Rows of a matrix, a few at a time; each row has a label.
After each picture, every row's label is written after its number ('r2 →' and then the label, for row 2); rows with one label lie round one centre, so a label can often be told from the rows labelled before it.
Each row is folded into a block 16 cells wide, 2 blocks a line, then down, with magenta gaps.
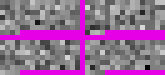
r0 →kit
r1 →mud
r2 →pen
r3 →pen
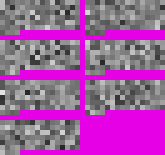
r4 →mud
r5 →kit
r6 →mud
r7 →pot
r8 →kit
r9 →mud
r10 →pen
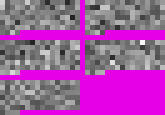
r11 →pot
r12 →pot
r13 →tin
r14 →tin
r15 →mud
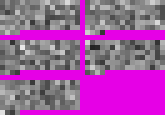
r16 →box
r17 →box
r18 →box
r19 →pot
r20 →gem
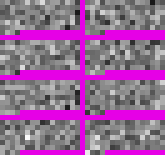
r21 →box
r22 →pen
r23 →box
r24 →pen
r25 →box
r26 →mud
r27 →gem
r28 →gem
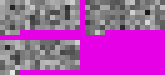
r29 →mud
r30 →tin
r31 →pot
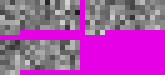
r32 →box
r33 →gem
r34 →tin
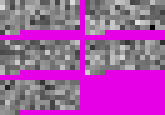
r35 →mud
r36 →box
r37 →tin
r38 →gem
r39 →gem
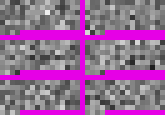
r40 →tin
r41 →gem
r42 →box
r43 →box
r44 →tin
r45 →kit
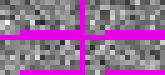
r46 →kit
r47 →gem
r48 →gem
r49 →pot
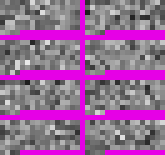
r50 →kit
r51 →box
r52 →tin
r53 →pot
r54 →kit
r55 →tin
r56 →box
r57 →mud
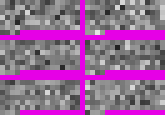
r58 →pot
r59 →tin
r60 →pen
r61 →box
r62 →tin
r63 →mud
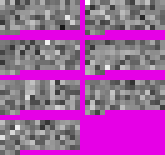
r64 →pen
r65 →pot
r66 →tin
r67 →gem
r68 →mud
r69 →gem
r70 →pot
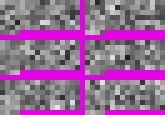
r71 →pot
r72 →box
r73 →mud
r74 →gem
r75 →box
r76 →mud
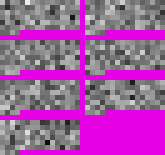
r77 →pot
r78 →box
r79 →pen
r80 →kit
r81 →gem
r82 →pot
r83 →pen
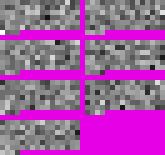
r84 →gem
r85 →pen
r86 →mud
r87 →box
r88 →gem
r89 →tin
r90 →box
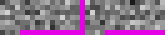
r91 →kit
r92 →pot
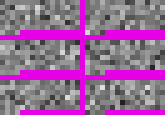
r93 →gem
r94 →gem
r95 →pen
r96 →box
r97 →pen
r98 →kit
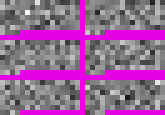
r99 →pen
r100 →pen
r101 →pen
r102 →mud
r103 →pot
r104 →mud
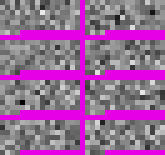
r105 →pen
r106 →mud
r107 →box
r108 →pot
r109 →pen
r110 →box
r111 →box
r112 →pen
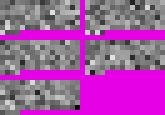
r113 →gem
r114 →pot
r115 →kit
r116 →gem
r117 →kit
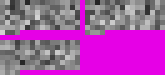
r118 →gem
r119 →tin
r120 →pen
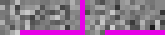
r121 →mud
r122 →box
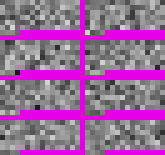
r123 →kit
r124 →gem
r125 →gem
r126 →tin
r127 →tin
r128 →kit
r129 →kit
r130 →box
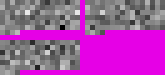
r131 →pen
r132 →pen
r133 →tin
